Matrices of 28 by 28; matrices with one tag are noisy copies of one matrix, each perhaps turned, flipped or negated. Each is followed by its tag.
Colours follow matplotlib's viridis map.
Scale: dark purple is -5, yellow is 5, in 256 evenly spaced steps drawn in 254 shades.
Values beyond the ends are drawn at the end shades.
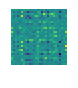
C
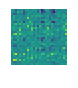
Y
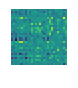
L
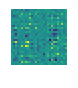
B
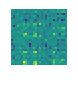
Y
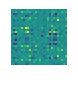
B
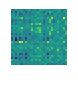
L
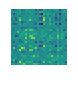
L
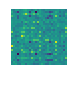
C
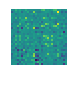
L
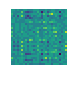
C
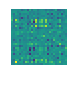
B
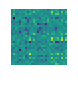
L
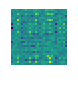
C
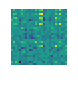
L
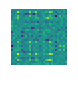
C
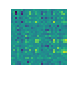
Y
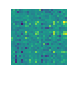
Y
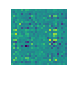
B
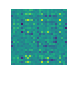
C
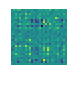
B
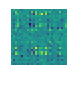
B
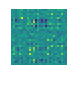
B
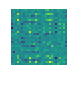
C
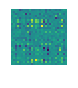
B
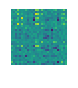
L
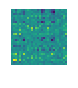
Y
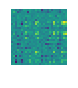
Y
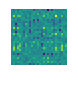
C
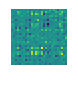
B
